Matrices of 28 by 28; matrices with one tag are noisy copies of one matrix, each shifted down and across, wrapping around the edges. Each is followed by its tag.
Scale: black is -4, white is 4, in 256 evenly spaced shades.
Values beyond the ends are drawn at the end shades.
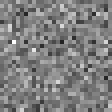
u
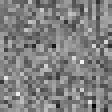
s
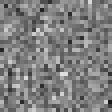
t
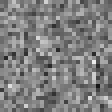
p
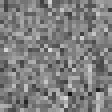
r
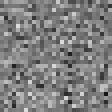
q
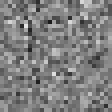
p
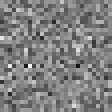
u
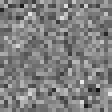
u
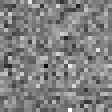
q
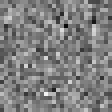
r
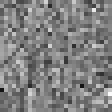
r
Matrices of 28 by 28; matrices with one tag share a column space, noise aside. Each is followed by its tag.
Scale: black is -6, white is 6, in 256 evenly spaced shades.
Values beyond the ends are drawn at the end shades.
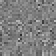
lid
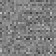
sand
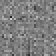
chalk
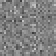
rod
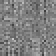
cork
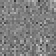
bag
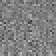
lid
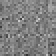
chalk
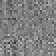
cork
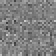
lid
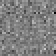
rod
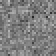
rod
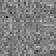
rod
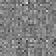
cork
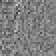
rod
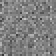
chalk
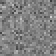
rod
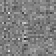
sand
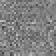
lid
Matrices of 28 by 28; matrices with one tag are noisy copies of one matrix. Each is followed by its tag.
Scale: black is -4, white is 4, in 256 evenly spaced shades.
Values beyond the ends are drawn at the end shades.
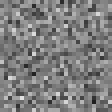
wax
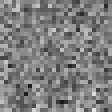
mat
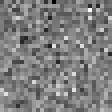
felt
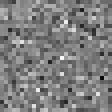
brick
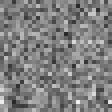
mat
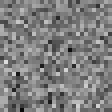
mat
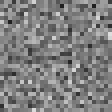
wax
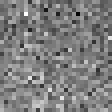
felt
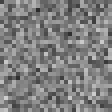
mat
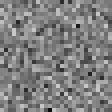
wax
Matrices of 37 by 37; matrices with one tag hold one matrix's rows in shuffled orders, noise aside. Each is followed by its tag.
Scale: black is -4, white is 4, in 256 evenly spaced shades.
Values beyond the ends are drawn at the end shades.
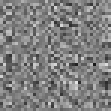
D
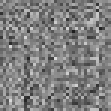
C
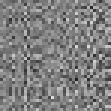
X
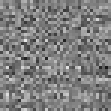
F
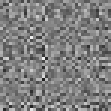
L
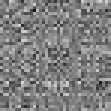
F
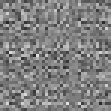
F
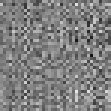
X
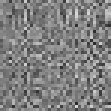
X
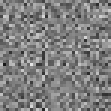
L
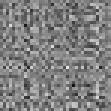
C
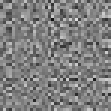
D
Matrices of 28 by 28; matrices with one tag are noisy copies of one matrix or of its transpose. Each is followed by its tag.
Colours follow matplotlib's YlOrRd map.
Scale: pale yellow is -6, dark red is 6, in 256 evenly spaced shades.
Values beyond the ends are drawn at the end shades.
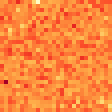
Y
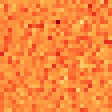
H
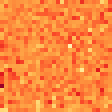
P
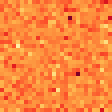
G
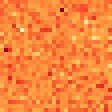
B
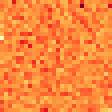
Y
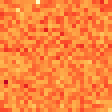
Y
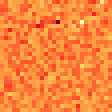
H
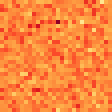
H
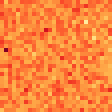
B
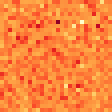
H
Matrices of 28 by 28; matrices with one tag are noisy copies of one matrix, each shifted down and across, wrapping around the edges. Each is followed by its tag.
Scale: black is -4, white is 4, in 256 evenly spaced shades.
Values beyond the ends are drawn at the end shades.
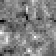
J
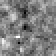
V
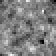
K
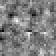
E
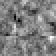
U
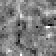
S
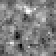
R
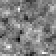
K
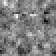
E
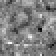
K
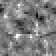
U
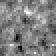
R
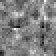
S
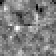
U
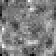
S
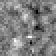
V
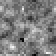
K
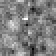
V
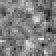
V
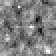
R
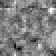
U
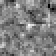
U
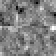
U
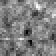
R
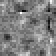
S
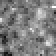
V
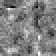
S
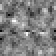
E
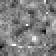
K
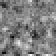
E
